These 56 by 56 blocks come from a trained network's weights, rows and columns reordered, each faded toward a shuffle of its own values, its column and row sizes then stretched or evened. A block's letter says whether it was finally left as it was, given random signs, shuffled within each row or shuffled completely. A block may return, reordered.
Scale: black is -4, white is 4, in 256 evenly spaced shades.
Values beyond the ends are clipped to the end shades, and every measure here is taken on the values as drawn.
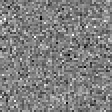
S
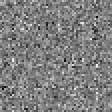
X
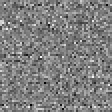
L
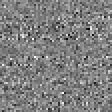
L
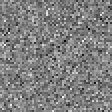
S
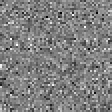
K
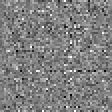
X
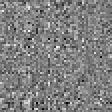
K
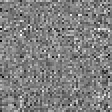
K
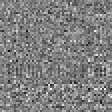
K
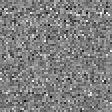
L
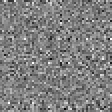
K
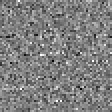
L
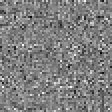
X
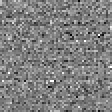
L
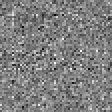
X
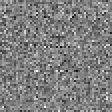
X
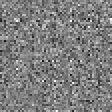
X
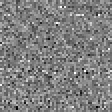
L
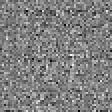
K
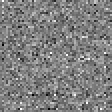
X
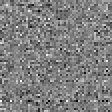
X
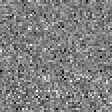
L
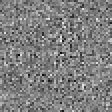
X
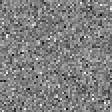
S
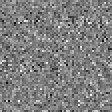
L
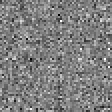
X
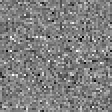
L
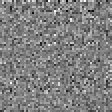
X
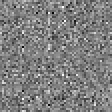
X
